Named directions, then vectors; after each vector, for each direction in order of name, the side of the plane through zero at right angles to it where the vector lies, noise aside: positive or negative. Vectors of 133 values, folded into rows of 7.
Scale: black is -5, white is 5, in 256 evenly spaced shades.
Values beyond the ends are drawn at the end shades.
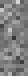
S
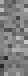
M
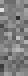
positive, positive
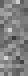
negative, positive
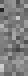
negative, negative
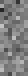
negative, negative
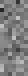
negative, negative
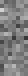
positive, positive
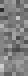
negative, negative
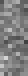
negative, positive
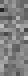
negative, negative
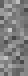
negative, positive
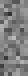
positive, negative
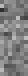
negative, negative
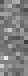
negative, positive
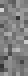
positive, positive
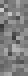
positive, positive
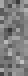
positive, negative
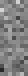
positive, positive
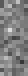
negative, positive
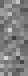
negative, positive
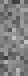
positive, negative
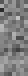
negative, negative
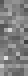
negative, positive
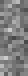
negative, positive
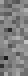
positive, negative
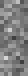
negative, positive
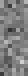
positive, negative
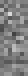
positive, positive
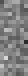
negative, positive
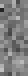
negative, negative
